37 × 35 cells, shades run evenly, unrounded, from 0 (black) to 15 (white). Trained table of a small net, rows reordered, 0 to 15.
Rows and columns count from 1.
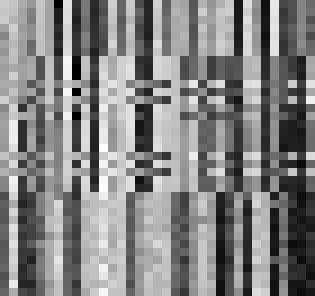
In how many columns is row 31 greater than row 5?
19
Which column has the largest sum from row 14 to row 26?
12
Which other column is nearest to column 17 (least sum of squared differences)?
30
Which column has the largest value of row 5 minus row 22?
31
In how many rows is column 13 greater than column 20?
24
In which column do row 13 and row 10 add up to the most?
8
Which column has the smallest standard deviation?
6
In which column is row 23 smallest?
16
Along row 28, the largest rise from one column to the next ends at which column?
29
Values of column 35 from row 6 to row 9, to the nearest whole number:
6 6 10 10
